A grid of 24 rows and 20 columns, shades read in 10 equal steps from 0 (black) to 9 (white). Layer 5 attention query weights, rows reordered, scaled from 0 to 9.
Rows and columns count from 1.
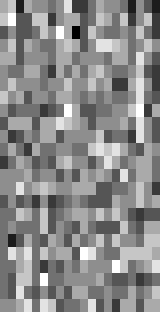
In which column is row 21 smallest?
6
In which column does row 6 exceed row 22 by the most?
18
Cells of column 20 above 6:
3
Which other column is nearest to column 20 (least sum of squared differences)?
17
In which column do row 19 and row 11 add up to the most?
13
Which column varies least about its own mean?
5
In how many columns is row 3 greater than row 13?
9
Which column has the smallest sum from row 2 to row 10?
20
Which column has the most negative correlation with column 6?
15
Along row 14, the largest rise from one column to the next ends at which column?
16
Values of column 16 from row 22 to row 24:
3 4 6
